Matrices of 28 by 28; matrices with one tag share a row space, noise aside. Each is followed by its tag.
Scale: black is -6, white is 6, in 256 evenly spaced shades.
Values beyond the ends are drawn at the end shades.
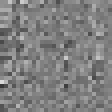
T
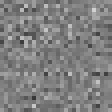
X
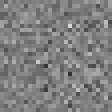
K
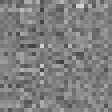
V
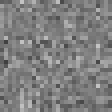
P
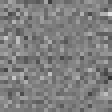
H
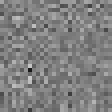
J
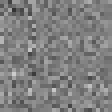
J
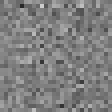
V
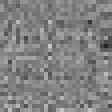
H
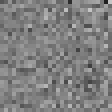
K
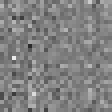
J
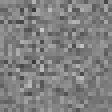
V
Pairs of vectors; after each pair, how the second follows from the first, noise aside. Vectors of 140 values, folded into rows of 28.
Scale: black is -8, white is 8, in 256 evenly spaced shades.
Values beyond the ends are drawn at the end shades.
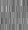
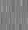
shrunk.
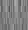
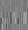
wrapped around, partly zeroed.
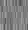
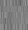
shrunk.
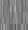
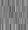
sign-scrambled.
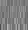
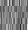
wrapped around, scaled up.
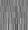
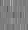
reversed, negated, partly zeroed.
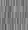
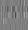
wrapped around, partly zeroed.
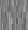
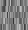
wrapped around, scaled up.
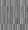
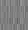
shrunk.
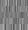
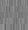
shrunk.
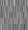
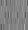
negated, partly zeroed.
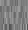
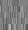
sign-scrambled.
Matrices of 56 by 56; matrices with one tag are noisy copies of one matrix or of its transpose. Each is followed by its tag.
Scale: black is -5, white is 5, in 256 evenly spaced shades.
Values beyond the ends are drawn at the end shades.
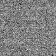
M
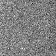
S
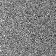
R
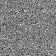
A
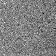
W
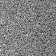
R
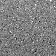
R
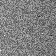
R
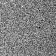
W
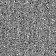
M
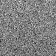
R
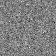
A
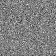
A
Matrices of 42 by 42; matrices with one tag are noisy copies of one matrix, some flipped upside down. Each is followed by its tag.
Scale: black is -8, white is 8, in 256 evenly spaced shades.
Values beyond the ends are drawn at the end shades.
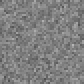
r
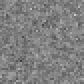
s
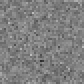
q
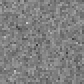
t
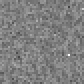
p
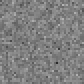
r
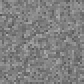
t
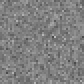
r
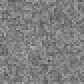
q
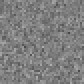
p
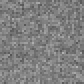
t
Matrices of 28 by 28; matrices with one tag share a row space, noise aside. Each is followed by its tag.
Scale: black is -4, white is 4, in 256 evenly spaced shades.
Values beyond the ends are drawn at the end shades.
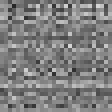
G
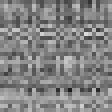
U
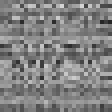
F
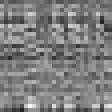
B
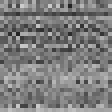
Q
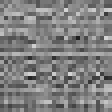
B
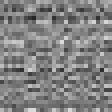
B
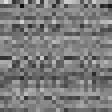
F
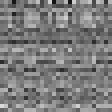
G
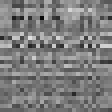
F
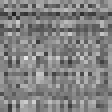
Q
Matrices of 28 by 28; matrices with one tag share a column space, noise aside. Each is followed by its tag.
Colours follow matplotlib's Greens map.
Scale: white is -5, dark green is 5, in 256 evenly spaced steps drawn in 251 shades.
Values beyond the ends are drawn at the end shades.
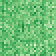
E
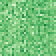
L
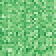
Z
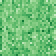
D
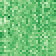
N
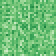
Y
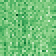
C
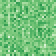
C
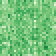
D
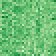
C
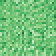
Z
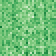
Y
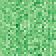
E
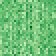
Y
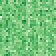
N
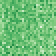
Y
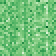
Z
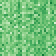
L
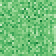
L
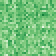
Y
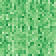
D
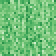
D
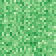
Z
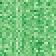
C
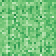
C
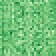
Z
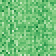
E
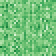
Y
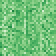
E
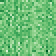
C
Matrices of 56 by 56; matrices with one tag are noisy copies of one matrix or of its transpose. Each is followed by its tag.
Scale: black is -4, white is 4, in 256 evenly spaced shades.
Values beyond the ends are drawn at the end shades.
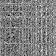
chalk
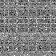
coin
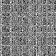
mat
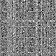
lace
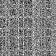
coin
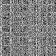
mat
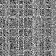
coin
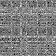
lace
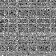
coin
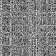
mat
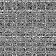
mat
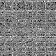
mat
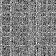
mat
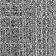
chalk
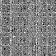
mat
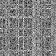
coin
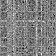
lace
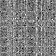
lace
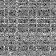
coin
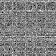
mat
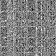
lace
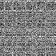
mat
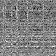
chalk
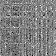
chalk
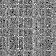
coin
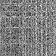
chalk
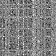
coin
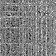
chalk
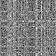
lace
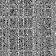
coin
